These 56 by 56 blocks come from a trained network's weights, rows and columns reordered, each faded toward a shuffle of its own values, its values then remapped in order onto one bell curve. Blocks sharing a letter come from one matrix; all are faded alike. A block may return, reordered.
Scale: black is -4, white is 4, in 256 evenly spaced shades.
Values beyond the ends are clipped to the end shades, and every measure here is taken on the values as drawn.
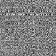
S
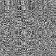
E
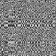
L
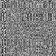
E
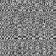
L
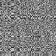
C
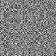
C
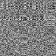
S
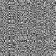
E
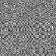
L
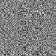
E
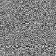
S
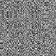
E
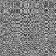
S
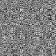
C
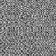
S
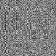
E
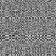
L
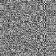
E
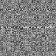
S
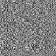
E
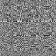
S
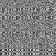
L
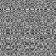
L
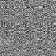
C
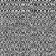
L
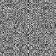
E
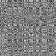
L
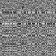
L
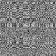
L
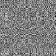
C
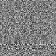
S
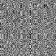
E
